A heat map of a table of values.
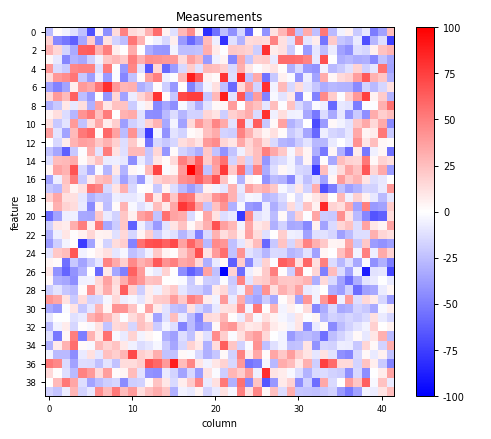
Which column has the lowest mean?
32
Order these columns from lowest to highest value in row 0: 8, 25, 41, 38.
38, 25, 8, 41
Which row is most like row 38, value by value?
5
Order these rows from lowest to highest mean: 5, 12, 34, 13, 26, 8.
26, 13, 8, 34, 12, 5
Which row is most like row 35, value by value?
27
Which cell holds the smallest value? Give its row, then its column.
26, 21
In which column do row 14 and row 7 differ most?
13
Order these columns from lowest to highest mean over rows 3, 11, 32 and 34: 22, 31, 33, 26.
31, 22, 26, 33
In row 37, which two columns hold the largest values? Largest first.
26, 4
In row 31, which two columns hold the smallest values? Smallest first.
18, 13
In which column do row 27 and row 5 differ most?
17
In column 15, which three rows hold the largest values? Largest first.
36, 23, 25
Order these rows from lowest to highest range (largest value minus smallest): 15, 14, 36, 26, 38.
14, 38, 36, 26, 15
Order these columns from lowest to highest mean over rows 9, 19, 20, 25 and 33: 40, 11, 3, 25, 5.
40, 25, 5, 3, 11
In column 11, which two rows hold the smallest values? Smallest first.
16, 6
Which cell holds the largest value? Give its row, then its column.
15, 17
